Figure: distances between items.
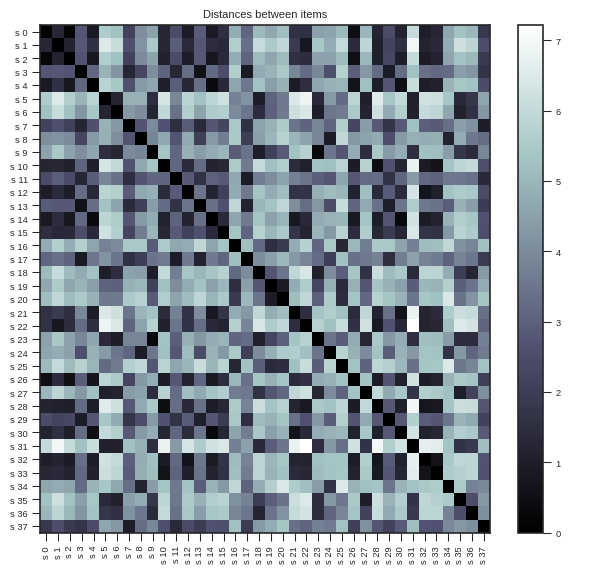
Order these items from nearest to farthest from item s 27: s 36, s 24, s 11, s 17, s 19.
s 36, s 19, s 11, s 17, s 24
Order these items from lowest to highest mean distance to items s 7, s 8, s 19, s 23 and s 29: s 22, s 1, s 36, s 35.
s 36, s 35, s 1, s 22
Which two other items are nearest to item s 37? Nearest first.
s 7, s 11
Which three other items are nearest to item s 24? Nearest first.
s 8, s 34, s 17
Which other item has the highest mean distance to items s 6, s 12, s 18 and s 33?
s 34
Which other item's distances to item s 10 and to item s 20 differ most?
s 28
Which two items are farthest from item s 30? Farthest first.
s 31, s 5
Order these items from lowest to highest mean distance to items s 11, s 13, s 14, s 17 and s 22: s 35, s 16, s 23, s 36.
s 23, s 36, s 35, s 16
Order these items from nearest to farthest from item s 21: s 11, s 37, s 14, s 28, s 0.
s 14, s 28, s 0, s 37, s 11
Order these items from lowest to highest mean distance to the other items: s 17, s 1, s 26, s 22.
s 26, s 17, s 1, s 22
